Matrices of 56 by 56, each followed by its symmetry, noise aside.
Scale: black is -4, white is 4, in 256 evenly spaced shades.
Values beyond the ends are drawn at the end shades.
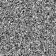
antisymmetric.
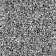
same after a half turn.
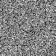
symmetric.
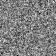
antisymmetric.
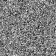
no symmetry.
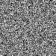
same after a half turn.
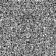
mirrored left to right.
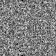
mirrored top to bottom.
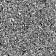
symmetric.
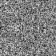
mirrored top to bottom.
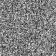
no symmetry.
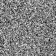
no symmetry.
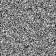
same after a half turn.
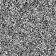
same after a half turn.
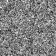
symmetric.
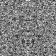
mirrored left to right.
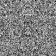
mirrored left to right.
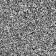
no symmetry.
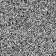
symmetric.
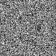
mirrored top to bottom.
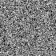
same after a half turn.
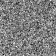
no symmetry.
